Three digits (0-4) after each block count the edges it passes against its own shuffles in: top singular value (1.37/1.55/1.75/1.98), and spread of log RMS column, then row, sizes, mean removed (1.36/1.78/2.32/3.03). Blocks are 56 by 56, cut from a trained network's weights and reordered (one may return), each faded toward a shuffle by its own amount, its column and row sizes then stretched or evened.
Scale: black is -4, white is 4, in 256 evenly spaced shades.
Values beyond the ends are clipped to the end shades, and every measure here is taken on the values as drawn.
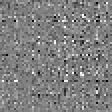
0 3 3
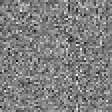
1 2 0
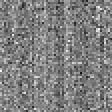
2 1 0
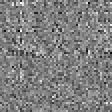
2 2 2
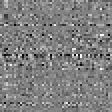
3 2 4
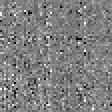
0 3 2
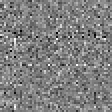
1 2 2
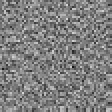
4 0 0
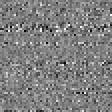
1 0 4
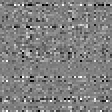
3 2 4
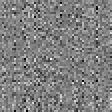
3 3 1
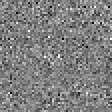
0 1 2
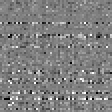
2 0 4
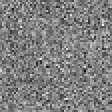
2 1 0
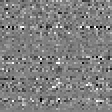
1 2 4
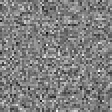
3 1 0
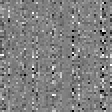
0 4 1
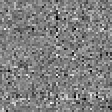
1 2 2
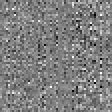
2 4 0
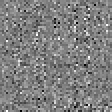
0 3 1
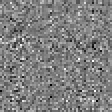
2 2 2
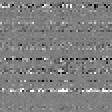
3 1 4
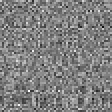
4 0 2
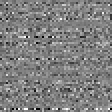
4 1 4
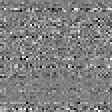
1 1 4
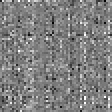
2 3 2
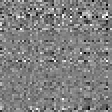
3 2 4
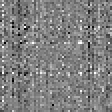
3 3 2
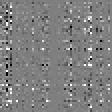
2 4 3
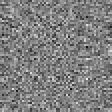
4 1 2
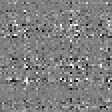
1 3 4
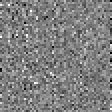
1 3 0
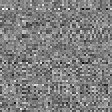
4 0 3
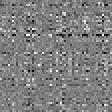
4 3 4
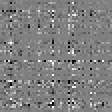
3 3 4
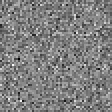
1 0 2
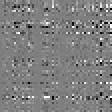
3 4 4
